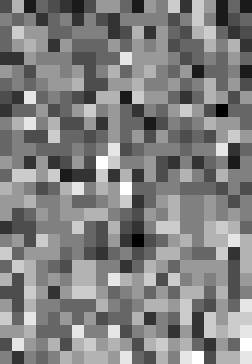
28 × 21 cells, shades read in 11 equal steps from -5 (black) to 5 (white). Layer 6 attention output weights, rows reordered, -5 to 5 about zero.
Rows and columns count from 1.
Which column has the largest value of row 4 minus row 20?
20
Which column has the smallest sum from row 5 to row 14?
8
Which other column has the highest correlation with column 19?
21
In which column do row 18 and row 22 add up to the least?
2
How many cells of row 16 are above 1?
3
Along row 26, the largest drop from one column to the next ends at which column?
11
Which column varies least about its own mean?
4
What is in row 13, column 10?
3
